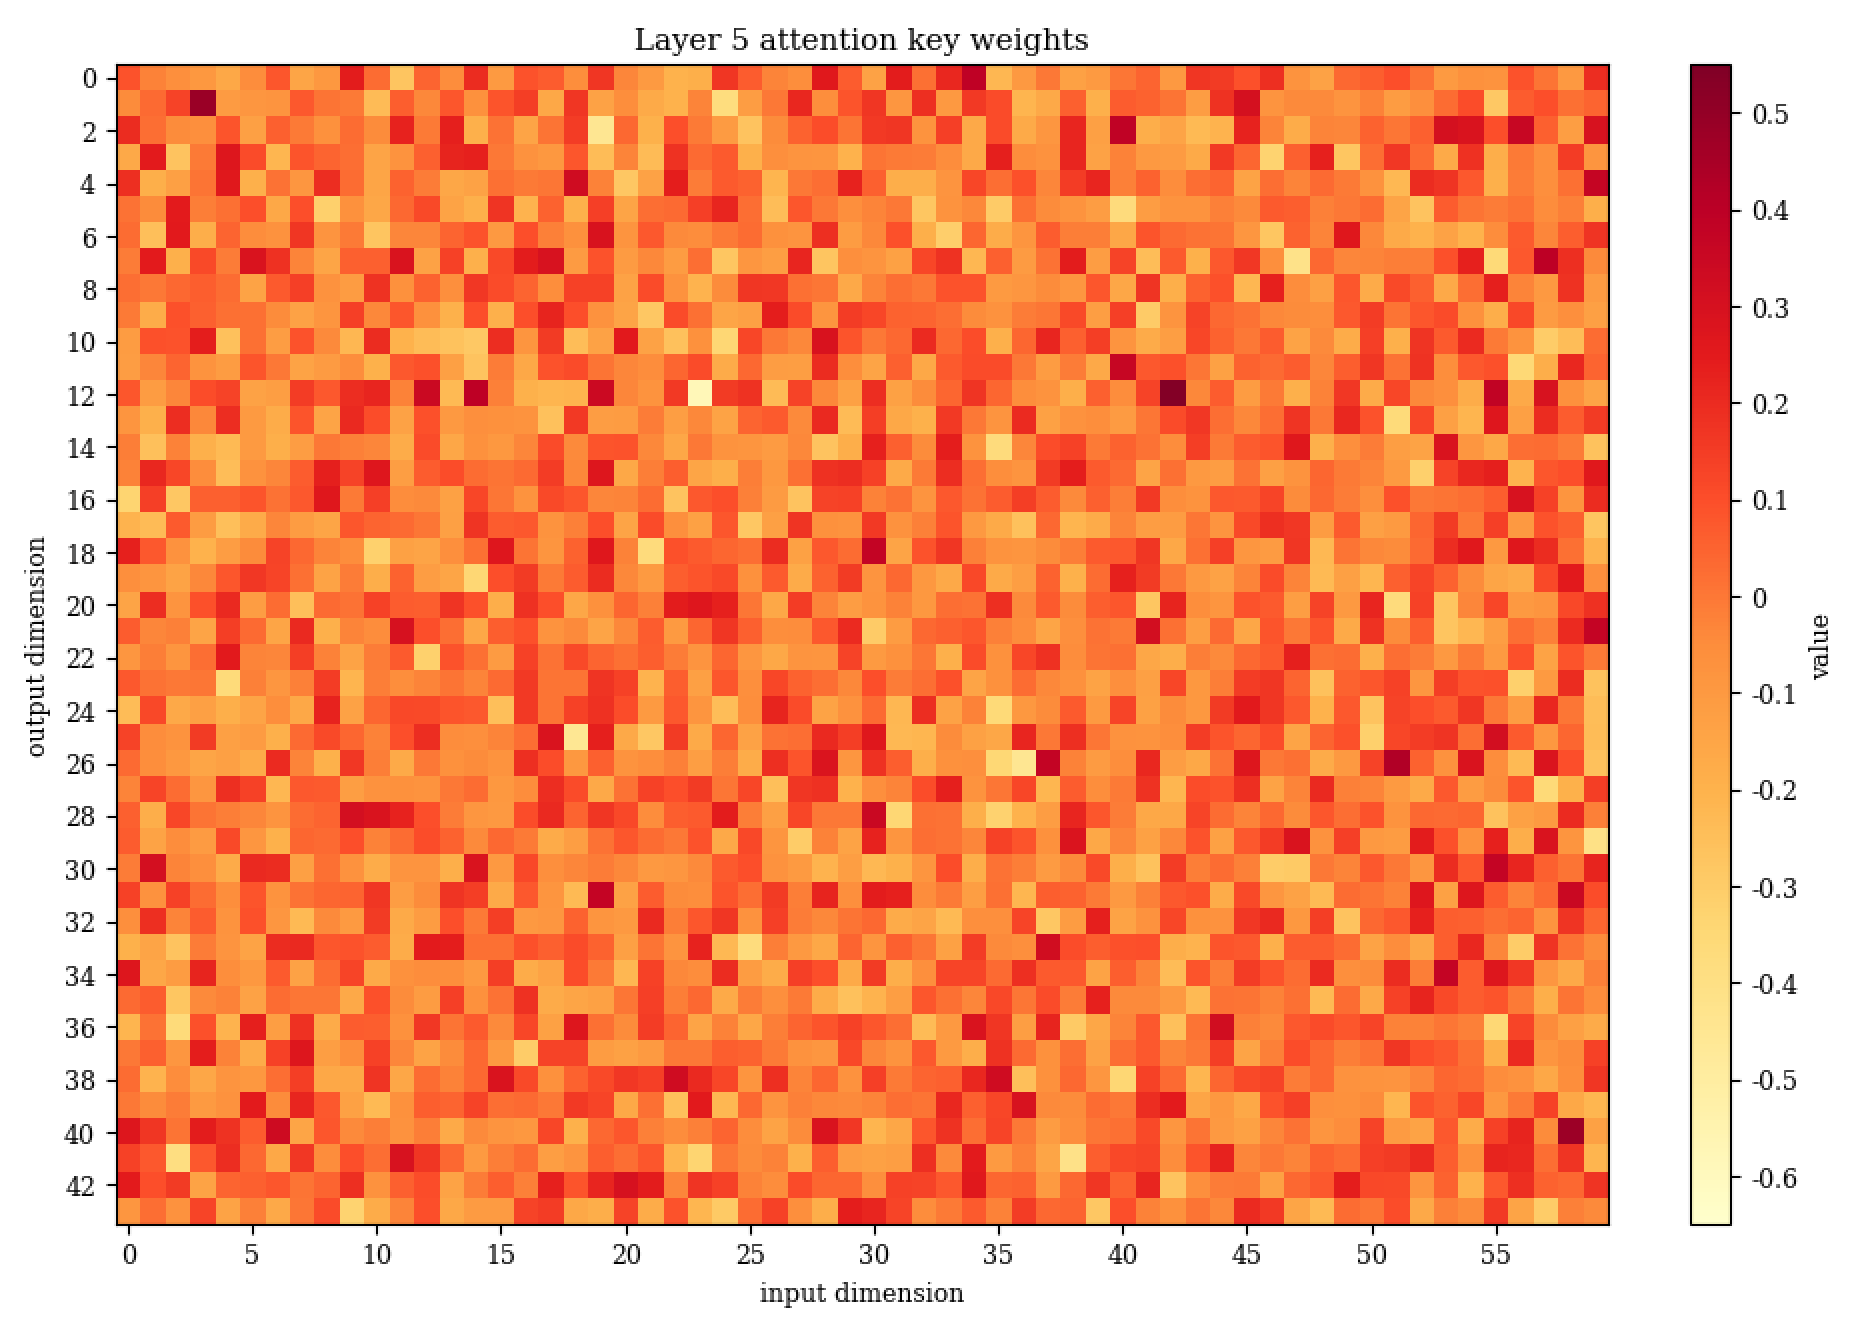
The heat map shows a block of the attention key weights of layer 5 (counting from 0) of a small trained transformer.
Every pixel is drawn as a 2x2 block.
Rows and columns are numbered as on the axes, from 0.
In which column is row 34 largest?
53
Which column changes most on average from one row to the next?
59
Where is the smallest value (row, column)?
12, 23
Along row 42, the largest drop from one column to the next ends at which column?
42
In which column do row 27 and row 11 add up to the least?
57
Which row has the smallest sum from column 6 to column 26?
10
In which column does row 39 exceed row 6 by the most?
33
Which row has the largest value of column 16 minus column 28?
7
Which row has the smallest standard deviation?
22
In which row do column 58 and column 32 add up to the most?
40
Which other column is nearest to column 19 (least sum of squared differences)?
49
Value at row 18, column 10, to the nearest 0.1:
-0.3
